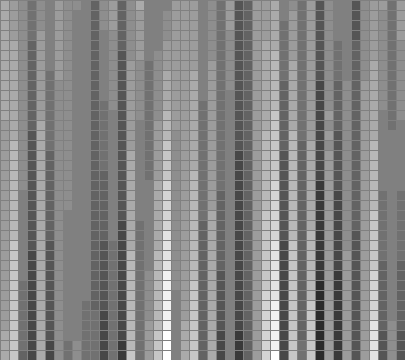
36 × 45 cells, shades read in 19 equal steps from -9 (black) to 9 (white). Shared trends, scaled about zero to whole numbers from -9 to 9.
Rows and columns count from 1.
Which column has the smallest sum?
36
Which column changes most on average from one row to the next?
19
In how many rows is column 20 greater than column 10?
35
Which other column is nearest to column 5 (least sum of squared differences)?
24
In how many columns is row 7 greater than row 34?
22
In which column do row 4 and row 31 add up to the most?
31
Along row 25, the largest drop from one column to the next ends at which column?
32
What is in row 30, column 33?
5
